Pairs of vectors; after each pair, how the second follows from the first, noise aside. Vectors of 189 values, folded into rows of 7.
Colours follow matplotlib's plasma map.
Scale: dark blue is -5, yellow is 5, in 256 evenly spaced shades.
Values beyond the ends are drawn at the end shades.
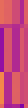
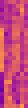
negated.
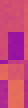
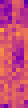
wrapped around.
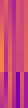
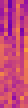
reversed.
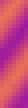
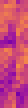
wrapped around.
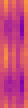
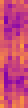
reversed.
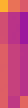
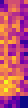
reversed, negated, scaled up.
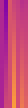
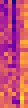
reversed, negated, scaled up.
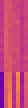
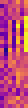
wrapped around, negated, scaled up.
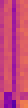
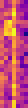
wrapped around, negated, scaled up.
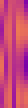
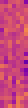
partly zeroed.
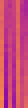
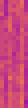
wrapped around, shrunk.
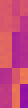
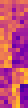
scaled up.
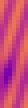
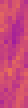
wrapped around, shrunk.
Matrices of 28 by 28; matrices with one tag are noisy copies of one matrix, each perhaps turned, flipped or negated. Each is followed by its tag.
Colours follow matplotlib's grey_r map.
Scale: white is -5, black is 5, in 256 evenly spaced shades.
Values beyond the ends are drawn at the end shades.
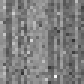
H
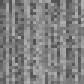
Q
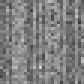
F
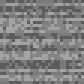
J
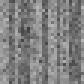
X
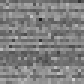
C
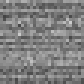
C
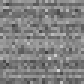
Q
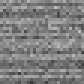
Q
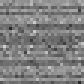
Q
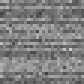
F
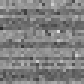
X
